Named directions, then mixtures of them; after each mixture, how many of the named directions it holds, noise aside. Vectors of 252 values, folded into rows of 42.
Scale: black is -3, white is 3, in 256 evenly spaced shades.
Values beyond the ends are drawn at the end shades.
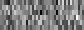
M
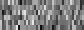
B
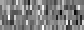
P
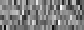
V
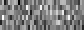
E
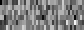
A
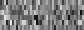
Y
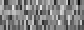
three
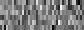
one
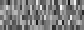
three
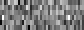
one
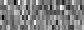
two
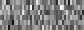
four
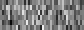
four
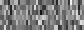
two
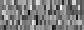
two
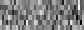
four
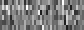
four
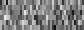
two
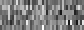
one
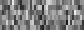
three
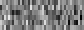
four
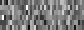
two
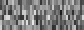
two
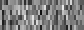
four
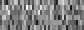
four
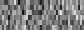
four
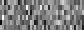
one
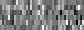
one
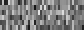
three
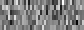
three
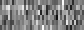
three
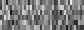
four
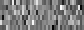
three
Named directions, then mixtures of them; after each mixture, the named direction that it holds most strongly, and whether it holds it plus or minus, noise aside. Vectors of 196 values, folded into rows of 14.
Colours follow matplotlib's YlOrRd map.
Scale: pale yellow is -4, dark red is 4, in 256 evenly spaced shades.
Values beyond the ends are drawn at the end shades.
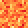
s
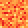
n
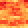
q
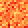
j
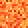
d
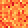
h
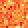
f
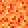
s, minus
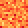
n, minus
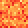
h, plus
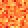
s, plus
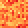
d, minus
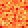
n, minus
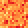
f, minus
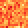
f, plus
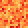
f, minus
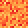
d, minus
